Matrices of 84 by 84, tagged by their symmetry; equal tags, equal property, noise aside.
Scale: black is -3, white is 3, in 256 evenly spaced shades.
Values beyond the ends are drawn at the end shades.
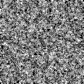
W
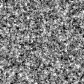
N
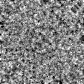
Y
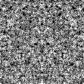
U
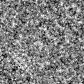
Y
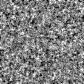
N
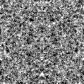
U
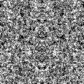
U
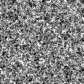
Y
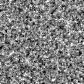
N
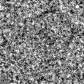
Y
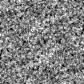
W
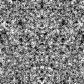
U
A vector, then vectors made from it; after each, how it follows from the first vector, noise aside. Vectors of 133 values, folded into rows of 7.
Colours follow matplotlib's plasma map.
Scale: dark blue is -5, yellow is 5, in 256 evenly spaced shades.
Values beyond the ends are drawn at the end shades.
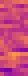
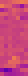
partly zeroed.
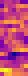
negated, scaled up.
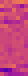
partly zeroed.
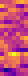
scaled up.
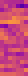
reversed.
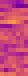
reversed.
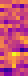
scaled up.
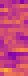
negated.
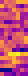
scaled up.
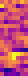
scaled up.
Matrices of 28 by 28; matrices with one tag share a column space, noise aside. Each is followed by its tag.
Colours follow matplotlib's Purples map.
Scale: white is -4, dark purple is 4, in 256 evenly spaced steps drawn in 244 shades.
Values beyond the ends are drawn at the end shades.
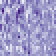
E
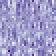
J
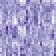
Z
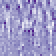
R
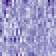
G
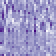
R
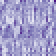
Z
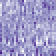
J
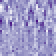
R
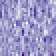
G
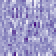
G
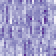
Z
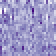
E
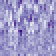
R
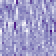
R
